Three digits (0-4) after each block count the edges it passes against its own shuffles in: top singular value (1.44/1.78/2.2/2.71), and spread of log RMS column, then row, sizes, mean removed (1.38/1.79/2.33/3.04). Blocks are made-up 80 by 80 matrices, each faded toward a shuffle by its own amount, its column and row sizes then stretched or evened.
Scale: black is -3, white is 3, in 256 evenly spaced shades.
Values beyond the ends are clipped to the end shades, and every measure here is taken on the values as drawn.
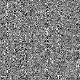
0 3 2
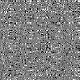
3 2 3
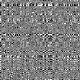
4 3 4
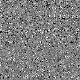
0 2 2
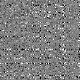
3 3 3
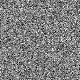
0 0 0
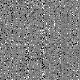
1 4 1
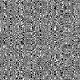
3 4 0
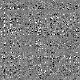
0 3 3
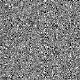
1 3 2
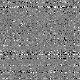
2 2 4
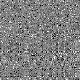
3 1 2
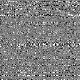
2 1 4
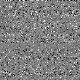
2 1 3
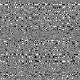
3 1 4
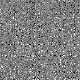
0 3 3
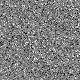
1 0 0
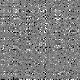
3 2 3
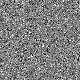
0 0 0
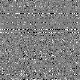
1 2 4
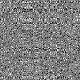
3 0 2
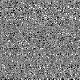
2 0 3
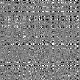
4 3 4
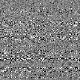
2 2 4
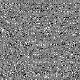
2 0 3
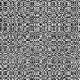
4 3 3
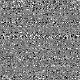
0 2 4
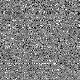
2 0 3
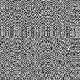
4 1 0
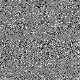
1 1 3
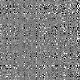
2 4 4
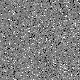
1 1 0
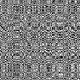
4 2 3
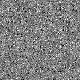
1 0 0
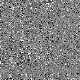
0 3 3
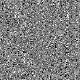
1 2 1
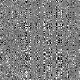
3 4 2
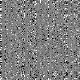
2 4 1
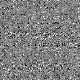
2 0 3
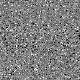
1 0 2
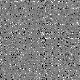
2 2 3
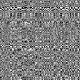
4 3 4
